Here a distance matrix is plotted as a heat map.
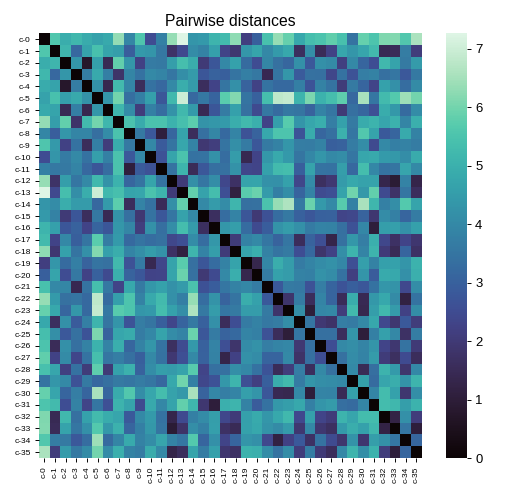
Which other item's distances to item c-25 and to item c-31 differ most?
c-23
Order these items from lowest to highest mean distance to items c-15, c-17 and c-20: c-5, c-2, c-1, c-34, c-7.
c-2, c-34, c-1, c-5, c-7
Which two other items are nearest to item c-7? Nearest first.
c-3, c-21
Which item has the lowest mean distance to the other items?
c-15
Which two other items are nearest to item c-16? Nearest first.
c-31, c-15
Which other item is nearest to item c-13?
c-18
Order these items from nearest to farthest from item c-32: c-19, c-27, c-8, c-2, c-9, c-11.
c-27, c-8, c-11, c-9, c-19, c-2
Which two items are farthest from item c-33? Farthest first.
c-0, c-5
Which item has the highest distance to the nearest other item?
c-5
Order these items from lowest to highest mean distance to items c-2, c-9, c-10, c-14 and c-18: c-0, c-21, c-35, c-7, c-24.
c-24, c-35, c-21, c-0, c-7
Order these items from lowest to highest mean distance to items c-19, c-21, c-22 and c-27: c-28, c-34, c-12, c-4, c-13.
c-34, c-28, c-4, c-12, c-13
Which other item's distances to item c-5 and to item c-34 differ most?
c-22
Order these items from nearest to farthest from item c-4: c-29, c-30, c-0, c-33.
c-30, c-29, c-33, c-0
